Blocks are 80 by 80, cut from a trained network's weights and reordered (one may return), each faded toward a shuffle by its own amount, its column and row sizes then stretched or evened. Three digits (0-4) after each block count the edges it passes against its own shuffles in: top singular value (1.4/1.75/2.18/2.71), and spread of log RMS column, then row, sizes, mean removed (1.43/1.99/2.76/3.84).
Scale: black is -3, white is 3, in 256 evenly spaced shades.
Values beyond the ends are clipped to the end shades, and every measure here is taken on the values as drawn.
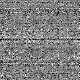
2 2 2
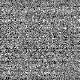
1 2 1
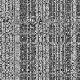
4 2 1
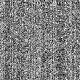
2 0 0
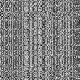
4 1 0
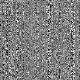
0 4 1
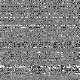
1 2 4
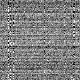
3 3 0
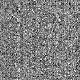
1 1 0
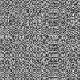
4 2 0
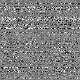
0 1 4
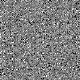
1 1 2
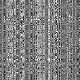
4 4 2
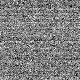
1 0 0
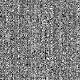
1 2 1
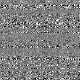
0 1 4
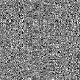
2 2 0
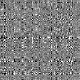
3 3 3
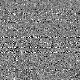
2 1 3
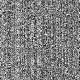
2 1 0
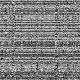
4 0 1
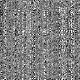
2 3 2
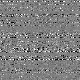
1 0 4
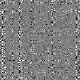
2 3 2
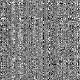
2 3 2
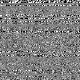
1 0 4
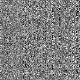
0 3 2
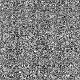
0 0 3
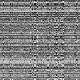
4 2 2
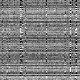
4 3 1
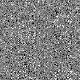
1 2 2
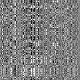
4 4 1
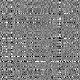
3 2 3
